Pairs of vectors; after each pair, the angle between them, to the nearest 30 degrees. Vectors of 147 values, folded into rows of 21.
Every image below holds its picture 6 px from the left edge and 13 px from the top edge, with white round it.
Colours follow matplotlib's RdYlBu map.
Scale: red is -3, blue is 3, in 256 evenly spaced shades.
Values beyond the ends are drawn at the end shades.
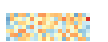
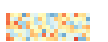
120 degrees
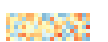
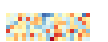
60 degrees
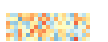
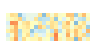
150 degrees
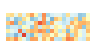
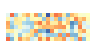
90 degrees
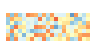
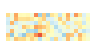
60 degrees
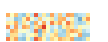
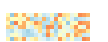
90 degrees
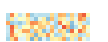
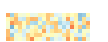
120 degrees
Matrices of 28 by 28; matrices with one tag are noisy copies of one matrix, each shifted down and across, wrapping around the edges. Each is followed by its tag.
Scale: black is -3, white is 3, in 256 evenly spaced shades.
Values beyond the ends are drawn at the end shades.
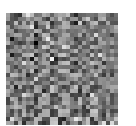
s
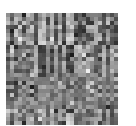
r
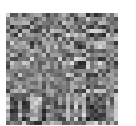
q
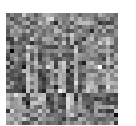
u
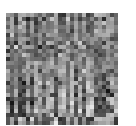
r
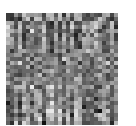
r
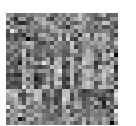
u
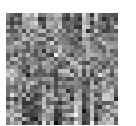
u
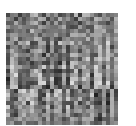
r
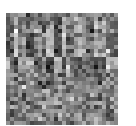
u
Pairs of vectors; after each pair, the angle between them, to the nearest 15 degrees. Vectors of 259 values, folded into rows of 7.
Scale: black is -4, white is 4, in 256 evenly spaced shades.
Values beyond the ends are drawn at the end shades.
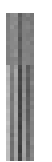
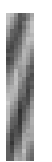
75 degrees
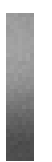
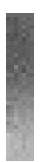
165 degrees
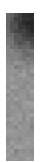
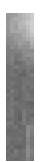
165 degrees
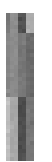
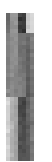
15 degrees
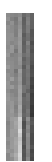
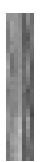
30 degrees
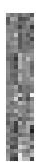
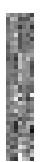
15 degrees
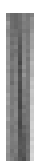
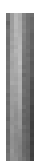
135 degrees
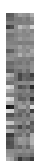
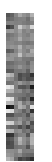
15 degrees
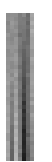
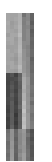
120 degrees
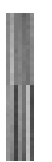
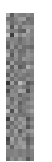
105 degrees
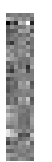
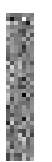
120 degrees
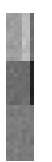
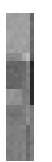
30 degrees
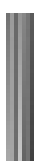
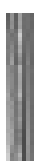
45 degrees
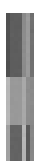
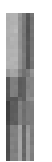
150 degrees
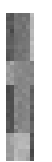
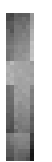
60 degrees
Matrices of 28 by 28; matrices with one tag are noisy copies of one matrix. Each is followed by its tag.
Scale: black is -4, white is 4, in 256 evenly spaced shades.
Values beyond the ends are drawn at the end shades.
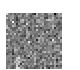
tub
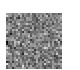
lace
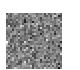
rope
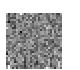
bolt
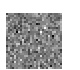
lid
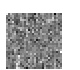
tub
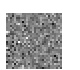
lace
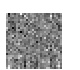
bolt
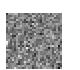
rope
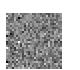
lace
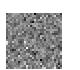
rope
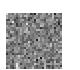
tub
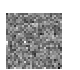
rope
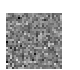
lace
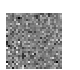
lace
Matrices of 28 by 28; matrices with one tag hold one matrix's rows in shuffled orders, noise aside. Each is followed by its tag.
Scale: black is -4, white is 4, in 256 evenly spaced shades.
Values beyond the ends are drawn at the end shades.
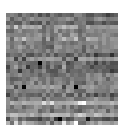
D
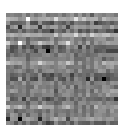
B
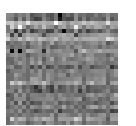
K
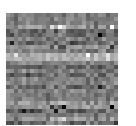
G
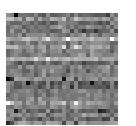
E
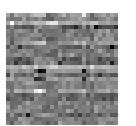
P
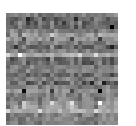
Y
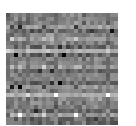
K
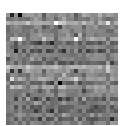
K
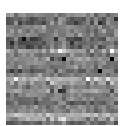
G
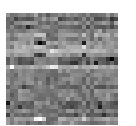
P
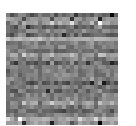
Y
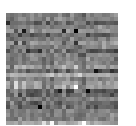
D
